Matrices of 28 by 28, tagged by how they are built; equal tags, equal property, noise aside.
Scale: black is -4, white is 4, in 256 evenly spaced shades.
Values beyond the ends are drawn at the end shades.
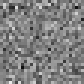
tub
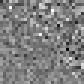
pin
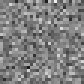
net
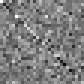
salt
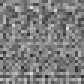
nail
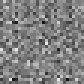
tub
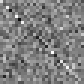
salt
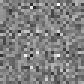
tub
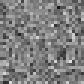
tub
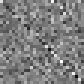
salt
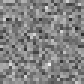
net
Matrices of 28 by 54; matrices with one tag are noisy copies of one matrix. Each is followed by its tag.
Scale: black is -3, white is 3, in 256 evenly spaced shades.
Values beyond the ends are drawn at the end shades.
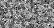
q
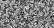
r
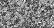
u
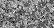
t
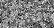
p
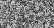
r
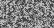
r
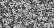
q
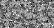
q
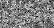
p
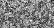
t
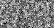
r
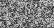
u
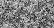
t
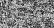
p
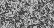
t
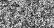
u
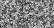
r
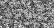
q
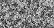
u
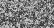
t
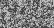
u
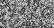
u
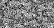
q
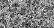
u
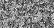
p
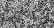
t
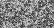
t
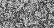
t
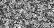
q
